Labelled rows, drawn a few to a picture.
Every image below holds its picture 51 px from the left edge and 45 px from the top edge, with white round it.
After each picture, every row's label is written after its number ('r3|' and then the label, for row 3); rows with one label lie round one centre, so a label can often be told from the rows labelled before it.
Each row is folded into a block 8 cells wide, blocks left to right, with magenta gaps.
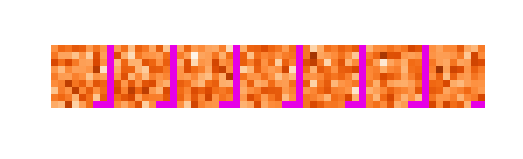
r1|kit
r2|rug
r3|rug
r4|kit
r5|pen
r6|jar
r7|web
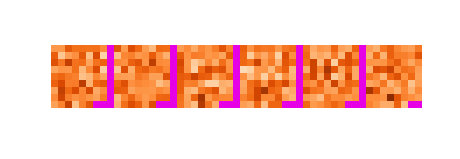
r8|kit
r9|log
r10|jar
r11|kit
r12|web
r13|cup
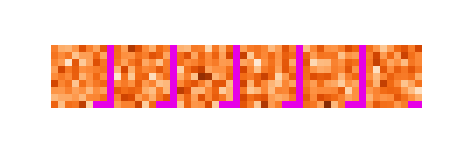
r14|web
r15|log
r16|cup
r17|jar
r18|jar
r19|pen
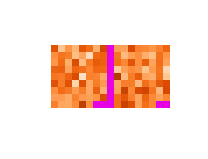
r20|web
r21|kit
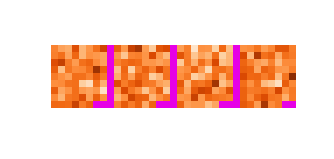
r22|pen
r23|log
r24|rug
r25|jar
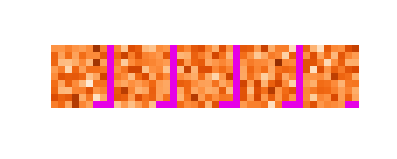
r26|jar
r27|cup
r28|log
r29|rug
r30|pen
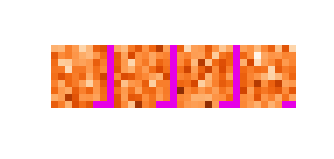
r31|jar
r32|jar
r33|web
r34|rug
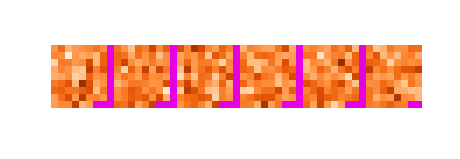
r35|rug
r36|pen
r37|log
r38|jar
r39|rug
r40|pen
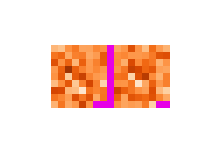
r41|cup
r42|cup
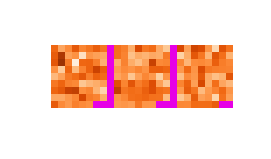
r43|pen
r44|rug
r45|log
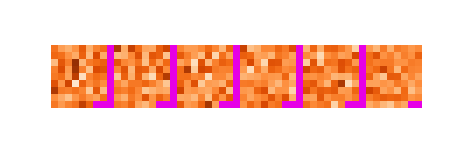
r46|web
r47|log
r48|web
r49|pen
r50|rug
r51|cup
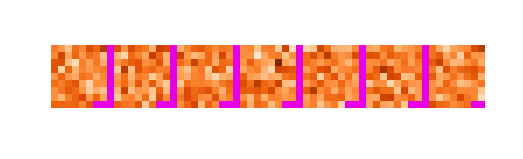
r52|pen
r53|log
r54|kit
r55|rug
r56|cup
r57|cup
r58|pen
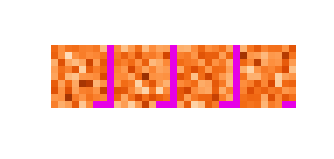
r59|rug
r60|cup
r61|cup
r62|kit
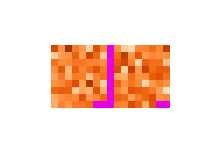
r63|log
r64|pen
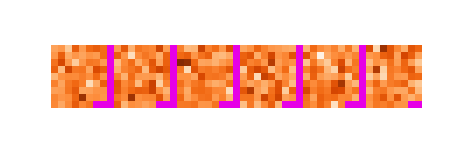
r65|pen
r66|rug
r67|pen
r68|cup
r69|rug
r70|log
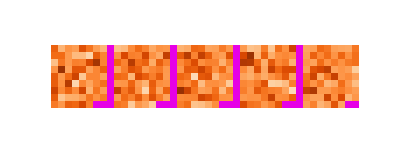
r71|web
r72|cup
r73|cup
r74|pen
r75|cup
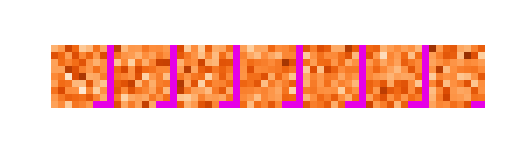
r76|cup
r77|web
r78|web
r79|web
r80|log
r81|rug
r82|log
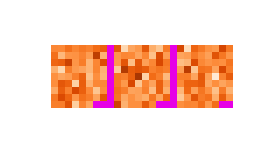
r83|kit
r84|web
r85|log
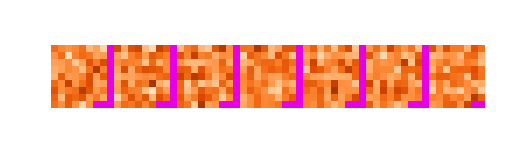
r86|rug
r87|log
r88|jar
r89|log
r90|rug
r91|rug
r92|log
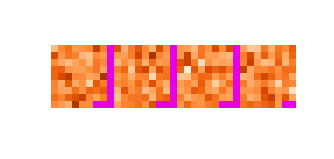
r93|jar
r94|log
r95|pen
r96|pen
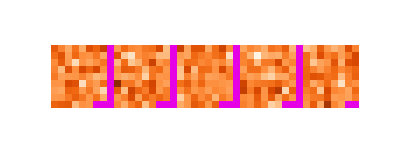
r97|pen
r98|rug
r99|log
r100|rug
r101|jar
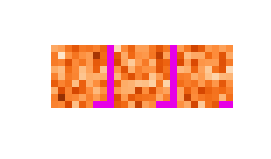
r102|kit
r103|jar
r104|kit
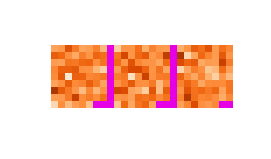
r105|cup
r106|cup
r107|kit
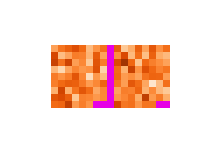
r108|kit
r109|pen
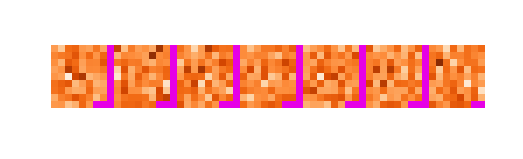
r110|cup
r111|log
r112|web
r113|web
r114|cup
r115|web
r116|pen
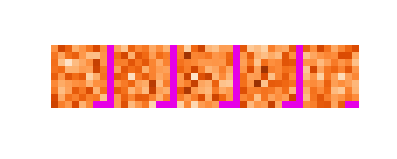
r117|jar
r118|cup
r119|cup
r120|web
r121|log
